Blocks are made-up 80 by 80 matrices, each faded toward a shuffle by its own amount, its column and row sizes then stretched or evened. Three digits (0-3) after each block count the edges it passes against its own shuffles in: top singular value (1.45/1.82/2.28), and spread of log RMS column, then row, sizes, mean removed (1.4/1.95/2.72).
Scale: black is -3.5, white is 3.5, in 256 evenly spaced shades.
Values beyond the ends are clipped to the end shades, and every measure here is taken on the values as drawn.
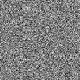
2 0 0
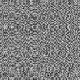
3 2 0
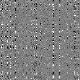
3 3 2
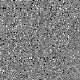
1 2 1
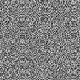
3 1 0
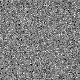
1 0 0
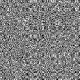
3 1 1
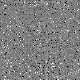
0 1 2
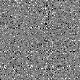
2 1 2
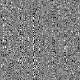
2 3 1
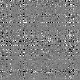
1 3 3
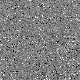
0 0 2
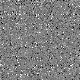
1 1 2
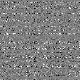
0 1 3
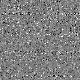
0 0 2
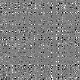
2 3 3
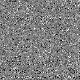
0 0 2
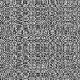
3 2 2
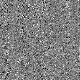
0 2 0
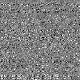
2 0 2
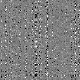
2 3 1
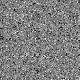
1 0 0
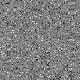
2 0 0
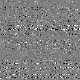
0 1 3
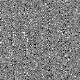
0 2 0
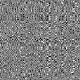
3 2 1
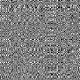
3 2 3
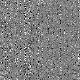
0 3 0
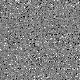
0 0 2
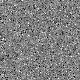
1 0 0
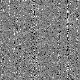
0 3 0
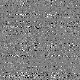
0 1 3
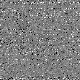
1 0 2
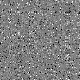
2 1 0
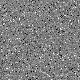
0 0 0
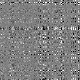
3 3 3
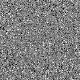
1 1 1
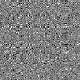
3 1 2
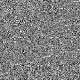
1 0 2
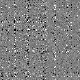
0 3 2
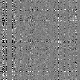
3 3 2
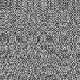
3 1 0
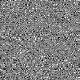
2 0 2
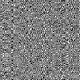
3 2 0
